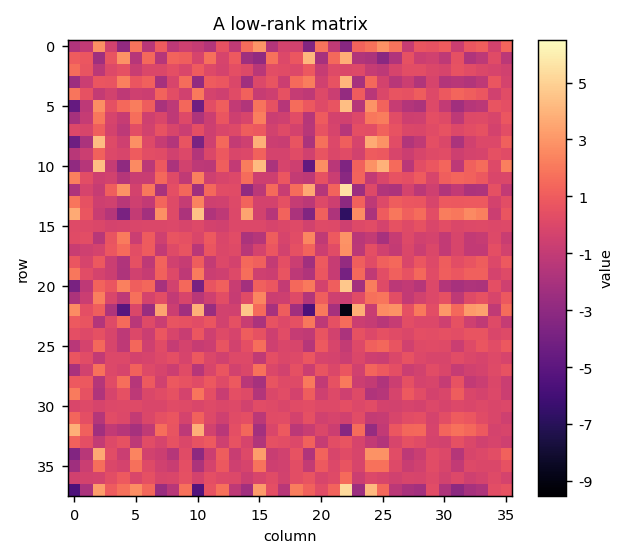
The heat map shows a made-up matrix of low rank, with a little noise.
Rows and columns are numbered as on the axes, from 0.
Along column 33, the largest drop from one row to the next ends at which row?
23
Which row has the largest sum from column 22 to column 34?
22
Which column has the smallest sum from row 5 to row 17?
0
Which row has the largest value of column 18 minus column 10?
37
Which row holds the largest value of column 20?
10
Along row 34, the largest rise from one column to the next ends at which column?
2
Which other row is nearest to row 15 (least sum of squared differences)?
30
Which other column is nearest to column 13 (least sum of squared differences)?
8
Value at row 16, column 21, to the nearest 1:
1
